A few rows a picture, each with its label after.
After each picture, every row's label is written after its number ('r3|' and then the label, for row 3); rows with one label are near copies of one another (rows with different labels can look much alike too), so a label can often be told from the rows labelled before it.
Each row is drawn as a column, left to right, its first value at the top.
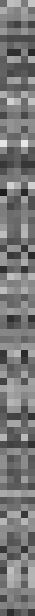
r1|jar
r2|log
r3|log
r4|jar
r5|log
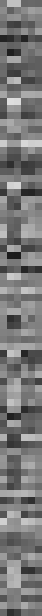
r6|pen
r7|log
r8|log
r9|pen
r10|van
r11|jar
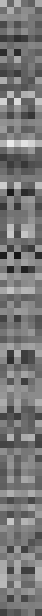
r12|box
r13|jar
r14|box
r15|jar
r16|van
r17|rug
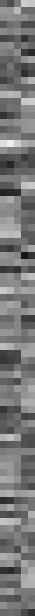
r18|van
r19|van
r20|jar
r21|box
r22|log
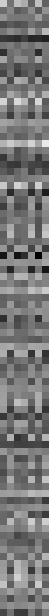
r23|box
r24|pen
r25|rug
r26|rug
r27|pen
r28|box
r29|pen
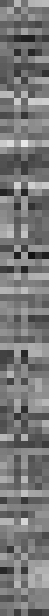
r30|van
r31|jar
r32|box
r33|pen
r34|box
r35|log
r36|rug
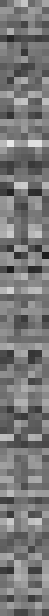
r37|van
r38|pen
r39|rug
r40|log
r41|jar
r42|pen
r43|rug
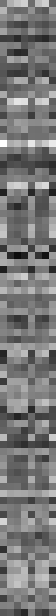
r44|jar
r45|box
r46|box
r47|log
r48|pen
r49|rug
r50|rug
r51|van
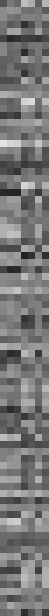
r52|van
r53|pen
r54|pen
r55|log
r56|rug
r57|pen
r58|log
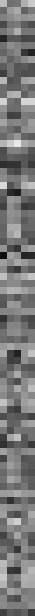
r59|rug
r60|van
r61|jar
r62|box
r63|log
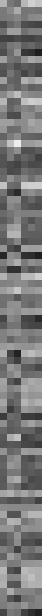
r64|log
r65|pen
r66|jar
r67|log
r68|log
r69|log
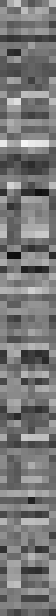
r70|jar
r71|box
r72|box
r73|jar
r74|van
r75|jar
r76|jar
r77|rug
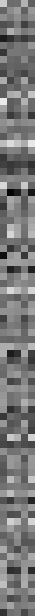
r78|box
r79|pen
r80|jar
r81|rug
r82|van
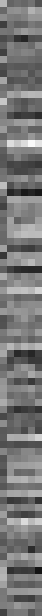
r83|log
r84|van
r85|pen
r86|pen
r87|jar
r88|van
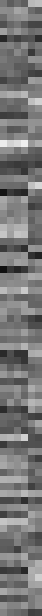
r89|pen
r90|van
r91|jar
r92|van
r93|log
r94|rug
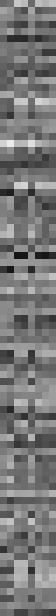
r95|jar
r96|pen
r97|rug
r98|rug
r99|jar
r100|rug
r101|box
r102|log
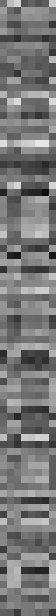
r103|jar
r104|rug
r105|rug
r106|van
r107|van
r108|van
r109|van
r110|log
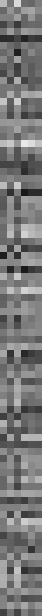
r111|rug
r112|pen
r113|log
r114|pen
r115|jar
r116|pen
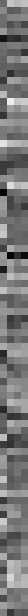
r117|pen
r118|rug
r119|rug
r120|box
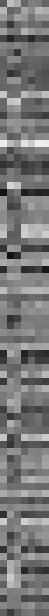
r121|jar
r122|rug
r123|box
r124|jar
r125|pen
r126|jar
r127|jar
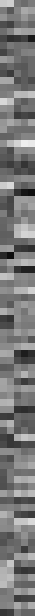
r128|log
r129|rug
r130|pen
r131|jar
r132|pen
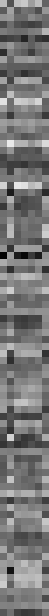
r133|box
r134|van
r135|rug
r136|rug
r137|log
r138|rug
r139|pen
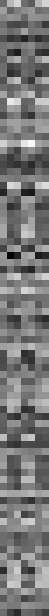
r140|van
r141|box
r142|log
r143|pen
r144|van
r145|box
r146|log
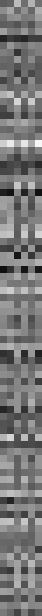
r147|pen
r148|van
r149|box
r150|pen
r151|rug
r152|jar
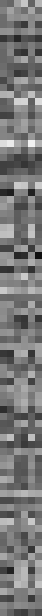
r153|pen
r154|jar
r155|box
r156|log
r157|jar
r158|box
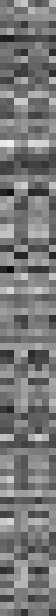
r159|pen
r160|pen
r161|box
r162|log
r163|jar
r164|van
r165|jar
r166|log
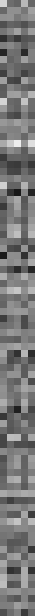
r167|box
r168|van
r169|pen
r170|log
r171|jar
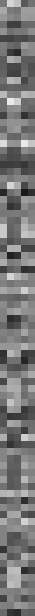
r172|jar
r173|log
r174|log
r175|van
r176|jar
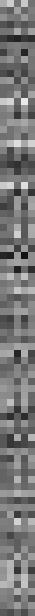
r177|box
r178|rug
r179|pen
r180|box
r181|pen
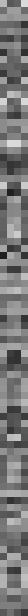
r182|box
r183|van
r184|van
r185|log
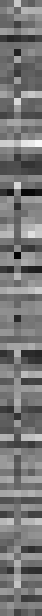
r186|pen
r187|pen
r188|box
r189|jar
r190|jar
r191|jar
